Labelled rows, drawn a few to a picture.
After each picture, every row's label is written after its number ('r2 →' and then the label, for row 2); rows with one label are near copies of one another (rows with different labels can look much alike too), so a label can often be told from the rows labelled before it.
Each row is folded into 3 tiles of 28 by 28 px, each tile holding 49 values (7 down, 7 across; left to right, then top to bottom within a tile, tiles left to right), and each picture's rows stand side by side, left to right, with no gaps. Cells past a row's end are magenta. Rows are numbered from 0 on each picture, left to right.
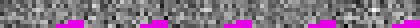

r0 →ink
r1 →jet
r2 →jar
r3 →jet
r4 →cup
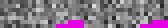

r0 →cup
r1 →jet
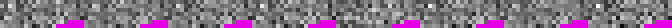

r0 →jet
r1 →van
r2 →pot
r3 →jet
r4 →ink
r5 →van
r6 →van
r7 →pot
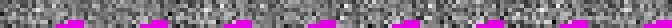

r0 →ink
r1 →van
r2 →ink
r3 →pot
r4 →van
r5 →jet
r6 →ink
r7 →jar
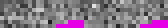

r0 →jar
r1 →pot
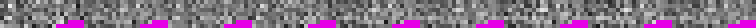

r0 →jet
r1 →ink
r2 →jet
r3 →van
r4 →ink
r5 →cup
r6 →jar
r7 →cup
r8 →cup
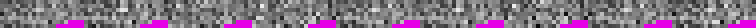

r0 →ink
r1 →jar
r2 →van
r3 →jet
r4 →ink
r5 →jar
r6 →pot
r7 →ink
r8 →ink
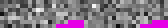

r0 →cup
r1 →pot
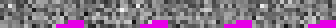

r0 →pot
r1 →ink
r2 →jar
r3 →van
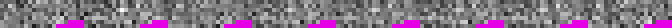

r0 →pot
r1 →cup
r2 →van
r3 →ink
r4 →cup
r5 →ink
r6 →cup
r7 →jet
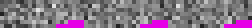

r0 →ink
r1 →van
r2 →jet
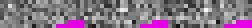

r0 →pot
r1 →jar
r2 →cup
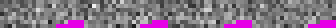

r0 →ink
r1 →van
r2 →jar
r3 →pot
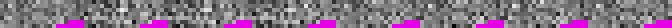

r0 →jet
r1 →jar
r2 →jar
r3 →ink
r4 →pot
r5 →pot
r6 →van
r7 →pot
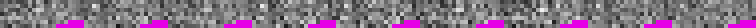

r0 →cup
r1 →pot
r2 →jar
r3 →jet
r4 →jet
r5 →jar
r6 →cup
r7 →jet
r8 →pot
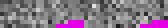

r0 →ink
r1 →pot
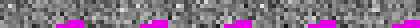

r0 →pot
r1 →ink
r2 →van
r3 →pot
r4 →jar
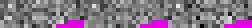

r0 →jet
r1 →pot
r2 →pot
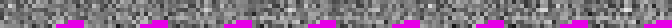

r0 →van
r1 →pot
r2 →cup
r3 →cup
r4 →jar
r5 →pot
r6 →jar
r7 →jar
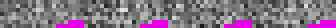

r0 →cup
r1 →jar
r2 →van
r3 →ink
